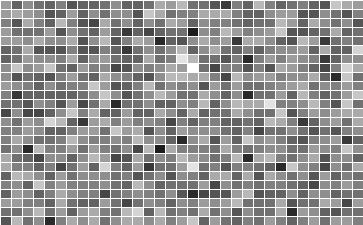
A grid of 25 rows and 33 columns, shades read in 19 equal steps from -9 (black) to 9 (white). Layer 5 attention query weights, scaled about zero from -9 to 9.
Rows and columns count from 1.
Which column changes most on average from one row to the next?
18
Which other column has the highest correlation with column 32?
16
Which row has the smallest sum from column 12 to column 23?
4
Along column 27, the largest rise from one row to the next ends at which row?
19
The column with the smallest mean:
11
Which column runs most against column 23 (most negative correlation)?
17
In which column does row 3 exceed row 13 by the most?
3
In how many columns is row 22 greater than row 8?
10
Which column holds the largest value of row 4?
26
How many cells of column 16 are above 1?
6
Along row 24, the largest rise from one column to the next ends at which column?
28
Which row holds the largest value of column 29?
12
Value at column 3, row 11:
-2
